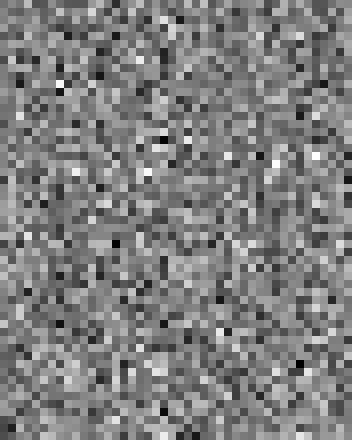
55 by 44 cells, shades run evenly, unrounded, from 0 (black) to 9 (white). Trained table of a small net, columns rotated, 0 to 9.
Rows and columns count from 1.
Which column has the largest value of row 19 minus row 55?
25
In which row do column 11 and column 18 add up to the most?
8
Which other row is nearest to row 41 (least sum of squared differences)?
4
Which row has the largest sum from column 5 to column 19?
22
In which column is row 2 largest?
12
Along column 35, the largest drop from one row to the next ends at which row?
48
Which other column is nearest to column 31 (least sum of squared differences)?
5
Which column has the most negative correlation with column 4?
11
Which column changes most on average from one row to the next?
21
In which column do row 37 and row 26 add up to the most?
40
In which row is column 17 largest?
47
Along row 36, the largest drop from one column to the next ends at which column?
19
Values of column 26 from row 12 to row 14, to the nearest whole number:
5 6 2
